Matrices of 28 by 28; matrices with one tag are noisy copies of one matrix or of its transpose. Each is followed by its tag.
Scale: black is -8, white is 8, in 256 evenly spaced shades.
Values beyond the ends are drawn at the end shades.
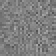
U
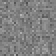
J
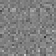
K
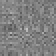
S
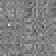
S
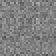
J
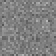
J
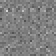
K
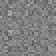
K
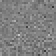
U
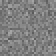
K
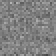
J
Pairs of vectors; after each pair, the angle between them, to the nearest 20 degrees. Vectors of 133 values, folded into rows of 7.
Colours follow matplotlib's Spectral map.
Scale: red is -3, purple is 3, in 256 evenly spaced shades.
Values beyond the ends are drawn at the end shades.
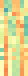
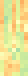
100 degrees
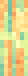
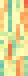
40 degrees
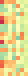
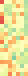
40 degrees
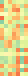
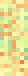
100 degrees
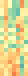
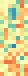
40 degrees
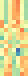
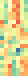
20 degrees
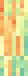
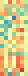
100 degrees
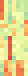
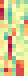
20 degrees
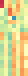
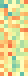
120 degrees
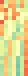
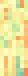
40 degrees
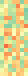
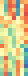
100 degrees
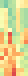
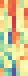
140 degrees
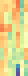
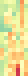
160 degrees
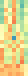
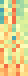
20 degrees
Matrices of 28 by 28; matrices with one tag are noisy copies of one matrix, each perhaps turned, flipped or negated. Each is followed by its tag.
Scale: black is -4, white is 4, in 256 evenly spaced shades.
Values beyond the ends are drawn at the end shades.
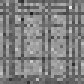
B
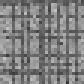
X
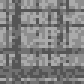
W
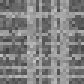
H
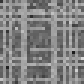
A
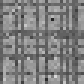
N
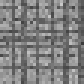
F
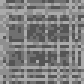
B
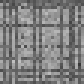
B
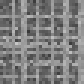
F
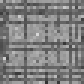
B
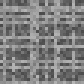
N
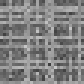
N
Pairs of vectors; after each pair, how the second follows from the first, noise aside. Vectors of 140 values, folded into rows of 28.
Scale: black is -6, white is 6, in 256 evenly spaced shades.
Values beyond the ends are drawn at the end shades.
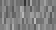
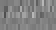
reversed, partly zeroed.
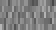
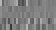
wrapped around, negated, partly zeroed.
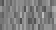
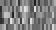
reversed, negated, scaled up.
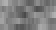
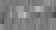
negated, partly zeroed.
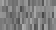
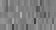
reversed, partly zeroed.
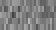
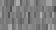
wrapped around, negated, partly zeroed.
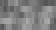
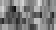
wrapped around, scaled up.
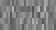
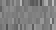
wrapped around, partly zeroed.
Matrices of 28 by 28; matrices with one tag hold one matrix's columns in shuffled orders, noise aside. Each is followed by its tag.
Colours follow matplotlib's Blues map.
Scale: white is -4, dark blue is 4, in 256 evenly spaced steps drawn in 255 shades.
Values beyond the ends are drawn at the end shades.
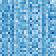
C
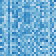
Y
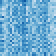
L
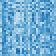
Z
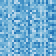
C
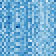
Y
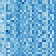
C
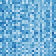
C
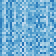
Y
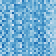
C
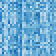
Z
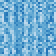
Z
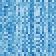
L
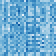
L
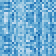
Z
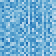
Y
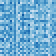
C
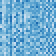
Y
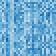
Z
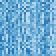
Z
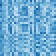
L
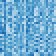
L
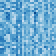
Z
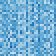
C
